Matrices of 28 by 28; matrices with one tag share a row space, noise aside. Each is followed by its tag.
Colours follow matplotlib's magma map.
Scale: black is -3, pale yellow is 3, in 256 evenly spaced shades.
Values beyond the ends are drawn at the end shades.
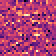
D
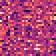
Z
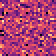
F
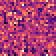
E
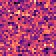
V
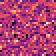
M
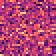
F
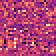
E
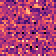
D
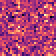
V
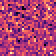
V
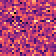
M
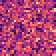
Z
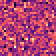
E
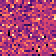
Z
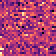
F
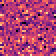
F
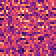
F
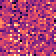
M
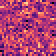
F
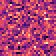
V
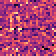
M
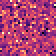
M
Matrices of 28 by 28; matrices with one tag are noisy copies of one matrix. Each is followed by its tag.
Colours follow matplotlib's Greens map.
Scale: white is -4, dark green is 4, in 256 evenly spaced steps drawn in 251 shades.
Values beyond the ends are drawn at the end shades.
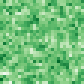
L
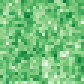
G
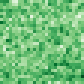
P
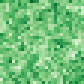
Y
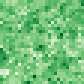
L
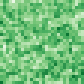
P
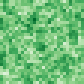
L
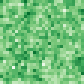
G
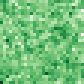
P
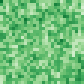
Y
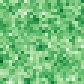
L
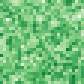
P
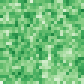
G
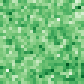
P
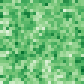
G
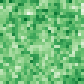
Y
